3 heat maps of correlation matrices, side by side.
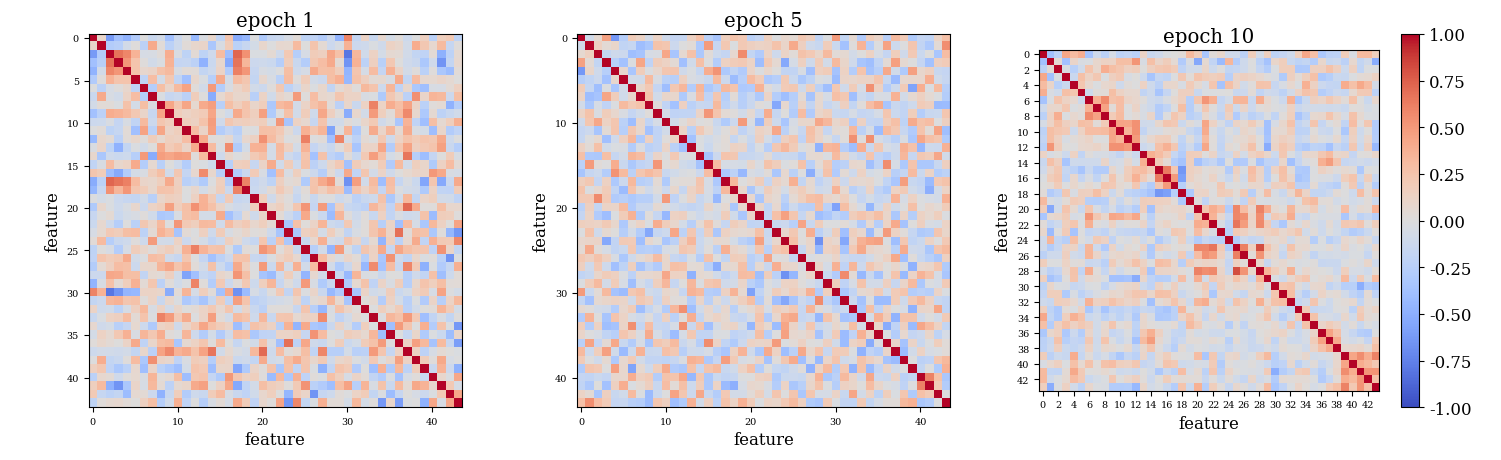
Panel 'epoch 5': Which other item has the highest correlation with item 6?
34
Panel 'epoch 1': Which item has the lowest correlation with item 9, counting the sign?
30
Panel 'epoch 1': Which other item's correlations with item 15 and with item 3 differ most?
41
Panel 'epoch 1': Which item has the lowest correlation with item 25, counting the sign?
28
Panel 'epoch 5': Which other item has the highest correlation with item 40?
41
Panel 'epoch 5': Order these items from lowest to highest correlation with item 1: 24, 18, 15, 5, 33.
5, 18, 24, 33, 15
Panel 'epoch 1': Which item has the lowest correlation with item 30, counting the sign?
2
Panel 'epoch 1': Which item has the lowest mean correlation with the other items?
0
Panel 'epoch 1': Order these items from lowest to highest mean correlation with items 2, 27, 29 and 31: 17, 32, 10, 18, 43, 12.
32, 10, 12, 43, 18, 17
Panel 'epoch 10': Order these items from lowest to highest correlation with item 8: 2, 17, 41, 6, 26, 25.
25, 26, 41, 17, 2, 6
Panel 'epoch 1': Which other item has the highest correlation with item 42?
43
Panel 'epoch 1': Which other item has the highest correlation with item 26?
35
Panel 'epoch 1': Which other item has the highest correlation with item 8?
33
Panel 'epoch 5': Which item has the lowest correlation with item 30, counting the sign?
20
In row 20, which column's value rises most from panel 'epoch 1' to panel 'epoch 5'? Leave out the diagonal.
28
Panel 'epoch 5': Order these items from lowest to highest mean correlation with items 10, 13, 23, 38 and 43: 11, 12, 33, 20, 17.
12, 11, 20, 17, 33
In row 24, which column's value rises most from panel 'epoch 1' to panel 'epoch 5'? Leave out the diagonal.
34
